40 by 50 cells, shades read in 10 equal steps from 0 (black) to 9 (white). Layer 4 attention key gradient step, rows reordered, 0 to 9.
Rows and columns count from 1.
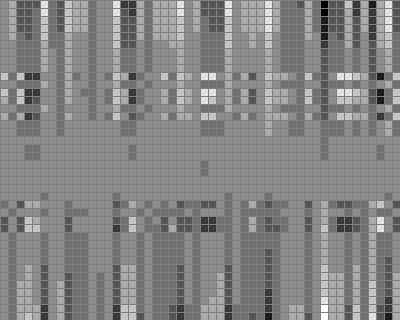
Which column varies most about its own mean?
41
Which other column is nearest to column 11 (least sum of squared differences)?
10
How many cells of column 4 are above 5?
10
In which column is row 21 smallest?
26
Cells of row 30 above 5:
2
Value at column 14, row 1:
5
